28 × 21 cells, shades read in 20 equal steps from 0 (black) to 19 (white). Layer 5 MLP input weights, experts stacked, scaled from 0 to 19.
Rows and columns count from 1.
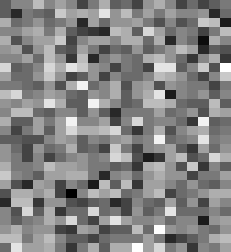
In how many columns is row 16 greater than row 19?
8
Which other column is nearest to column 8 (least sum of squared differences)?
17
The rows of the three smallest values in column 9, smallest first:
21, 7, 4
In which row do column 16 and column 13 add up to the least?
15
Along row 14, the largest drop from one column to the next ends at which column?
20
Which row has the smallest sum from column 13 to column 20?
1
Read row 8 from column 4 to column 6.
10 16 13
